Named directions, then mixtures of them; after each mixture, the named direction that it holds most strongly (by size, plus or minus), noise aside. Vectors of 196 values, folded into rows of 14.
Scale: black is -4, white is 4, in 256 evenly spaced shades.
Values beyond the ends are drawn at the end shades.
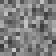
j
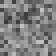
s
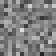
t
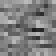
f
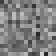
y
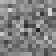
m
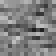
f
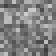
s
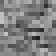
f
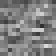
f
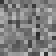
y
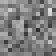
m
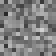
j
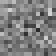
m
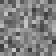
j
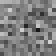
m
